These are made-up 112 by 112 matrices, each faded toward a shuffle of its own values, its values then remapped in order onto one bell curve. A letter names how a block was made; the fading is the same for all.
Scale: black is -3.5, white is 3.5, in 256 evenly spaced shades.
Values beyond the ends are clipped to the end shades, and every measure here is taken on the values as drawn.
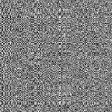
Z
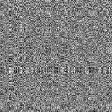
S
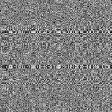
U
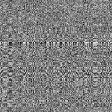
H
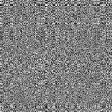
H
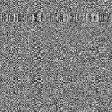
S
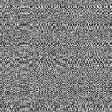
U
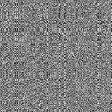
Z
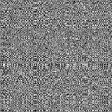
U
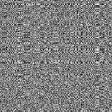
H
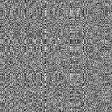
Z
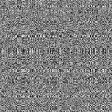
H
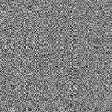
S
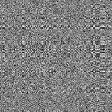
H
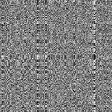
Z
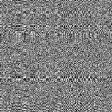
H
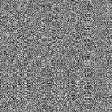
S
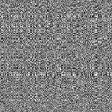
H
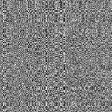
Z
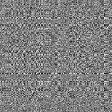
U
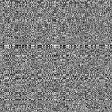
U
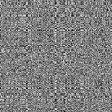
H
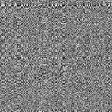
H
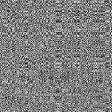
H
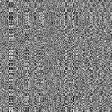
Z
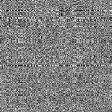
U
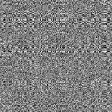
H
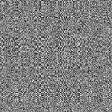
H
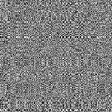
H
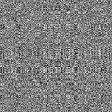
S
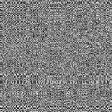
U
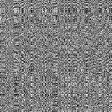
Z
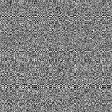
U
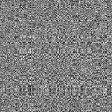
H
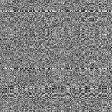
U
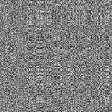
S
